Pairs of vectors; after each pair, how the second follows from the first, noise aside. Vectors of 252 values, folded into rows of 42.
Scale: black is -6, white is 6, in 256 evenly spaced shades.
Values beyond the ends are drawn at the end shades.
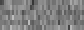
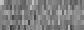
negated.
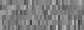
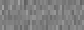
wrapped around, shrunk.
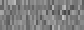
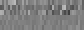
partly zeroed.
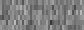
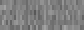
wrapped around, negated, shrunk.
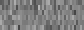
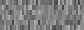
wrapped around.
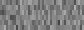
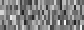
negated, scaled up.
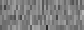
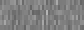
wrapped around, negated, shrunk.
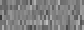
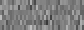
negated.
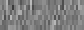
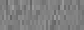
negated, shrunk.
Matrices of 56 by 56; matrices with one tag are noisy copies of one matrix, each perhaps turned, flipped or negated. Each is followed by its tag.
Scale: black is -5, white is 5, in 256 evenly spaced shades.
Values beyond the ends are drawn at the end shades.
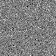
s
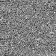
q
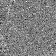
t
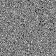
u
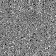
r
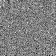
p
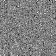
p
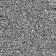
p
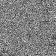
t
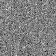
r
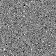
u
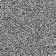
p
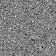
u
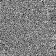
t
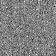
q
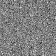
r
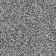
s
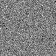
s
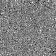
t
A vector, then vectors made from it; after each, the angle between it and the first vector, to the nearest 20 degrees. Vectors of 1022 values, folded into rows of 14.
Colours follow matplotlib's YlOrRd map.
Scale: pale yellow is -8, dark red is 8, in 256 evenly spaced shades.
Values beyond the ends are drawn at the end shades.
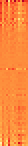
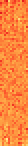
60 degrees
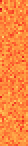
80 degrees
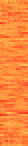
100 degrees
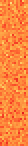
100 degrees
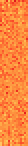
60 degrees
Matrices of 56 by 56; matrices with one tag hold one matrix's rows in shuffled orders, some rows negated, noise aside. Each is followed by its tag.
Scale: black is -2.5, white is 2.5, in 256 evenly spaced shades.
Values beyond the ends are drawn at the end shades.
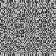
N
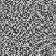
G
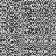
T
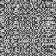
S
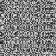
S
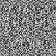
G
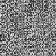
T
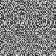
N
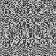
G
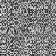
T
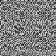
N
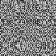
N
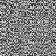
T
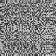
S
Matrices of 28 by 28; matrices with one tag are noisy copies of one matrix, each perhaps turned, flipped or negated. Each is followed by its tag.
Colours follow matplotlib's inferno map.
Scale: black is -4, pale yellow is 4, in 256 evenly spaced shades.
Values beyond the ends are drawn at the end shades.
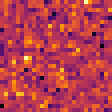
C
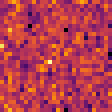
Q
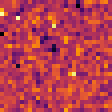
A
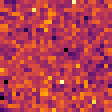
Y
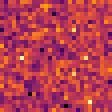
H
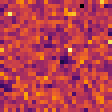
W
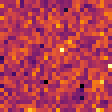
Q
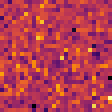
A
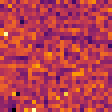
A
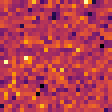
C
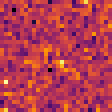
W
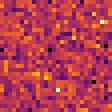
H
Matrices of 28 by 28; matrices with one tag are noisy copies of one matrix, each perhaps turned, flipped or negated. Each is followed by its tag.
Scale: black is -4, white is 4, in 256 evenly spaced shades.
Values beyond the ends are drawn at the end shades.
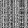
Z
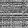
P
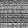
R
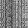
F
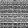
R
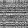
P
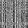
P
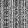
Z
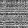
P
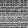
F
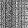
F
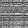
P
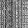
F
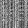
Z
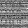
Z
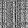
P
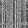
P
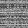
Z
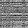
P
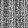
Z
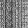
F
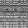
F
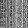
F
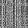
P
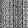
R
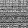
F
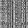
P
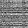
P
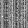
Z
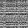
P
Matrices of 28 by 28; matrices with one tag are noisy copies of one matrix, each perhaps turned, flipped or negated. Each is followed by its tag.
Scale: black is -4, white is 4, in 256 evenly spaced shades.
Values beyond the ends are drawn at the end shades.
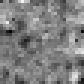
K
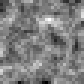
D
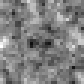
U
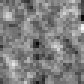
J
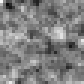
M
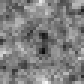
U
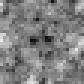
U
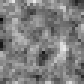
D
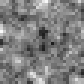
U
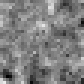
K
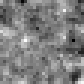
K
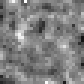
D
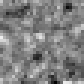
J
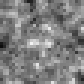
U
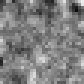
K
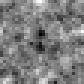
U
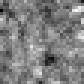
M
